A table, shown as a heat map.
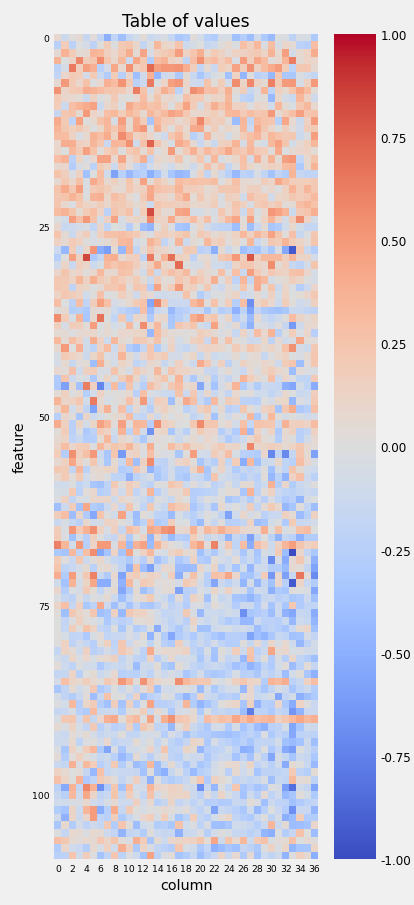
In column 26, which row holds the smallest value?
76
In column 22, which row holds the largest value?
67
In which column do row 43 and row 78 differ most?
20
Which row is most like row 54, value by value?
31
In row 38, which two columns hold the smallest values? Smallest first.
33, 27
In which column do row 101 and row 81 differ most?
30
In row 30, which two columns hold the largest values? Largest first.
17, 30
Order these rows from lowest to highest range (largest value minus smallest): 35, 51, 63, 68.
51, 63, 35, 68
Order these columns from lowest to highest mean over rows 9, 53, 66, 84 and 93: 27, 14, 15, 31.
27, 31, 15, 14
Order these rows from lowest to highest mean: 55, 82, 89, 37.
89, 82, 55, 37
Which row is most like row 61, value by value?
80
